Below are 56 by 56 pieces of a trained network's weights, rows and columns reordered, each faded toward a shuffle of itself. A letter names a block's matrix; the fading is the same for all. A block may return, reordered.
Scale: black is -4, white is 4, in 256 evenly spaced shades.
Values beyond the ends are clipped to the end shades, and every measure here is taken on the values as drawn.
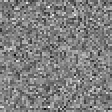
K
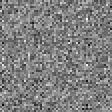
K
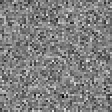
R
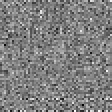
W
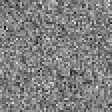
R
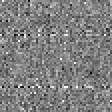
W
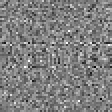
W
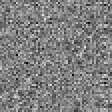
K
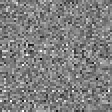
W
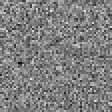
R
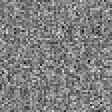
R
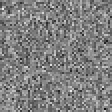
R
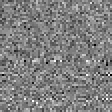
W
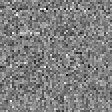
W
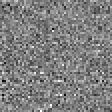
W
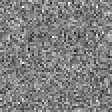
K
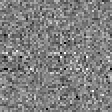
W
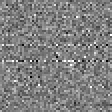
W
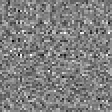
W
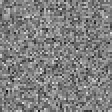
R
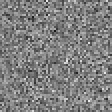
K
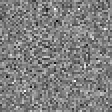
K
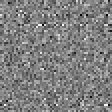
W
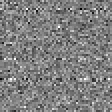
W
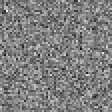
R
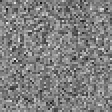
R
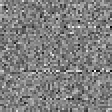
W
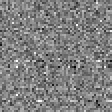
W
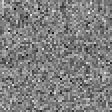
R
